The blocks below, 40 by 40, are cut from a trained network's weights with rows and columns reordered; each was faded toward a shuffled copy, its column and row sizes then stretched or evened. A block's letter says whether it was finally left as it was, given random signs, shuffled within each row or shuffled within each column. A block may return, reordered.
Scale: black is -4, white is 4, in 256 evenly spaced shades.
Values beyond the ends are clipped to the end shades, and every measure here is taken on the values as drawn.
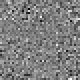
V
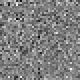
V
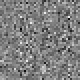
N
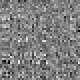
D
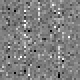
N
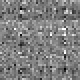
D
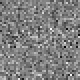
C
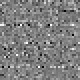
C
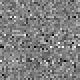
C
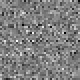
C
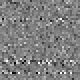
C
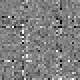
V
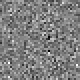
N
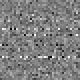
C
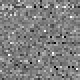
C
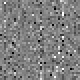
N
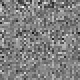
V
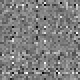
V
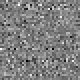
C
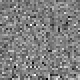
C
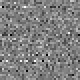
C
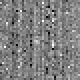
N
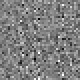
N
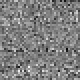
C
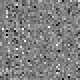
N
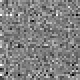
V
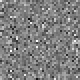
N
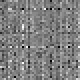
D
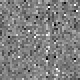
N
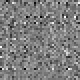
V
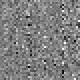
N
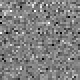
C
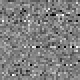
C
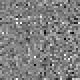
V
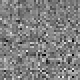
D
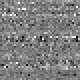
C
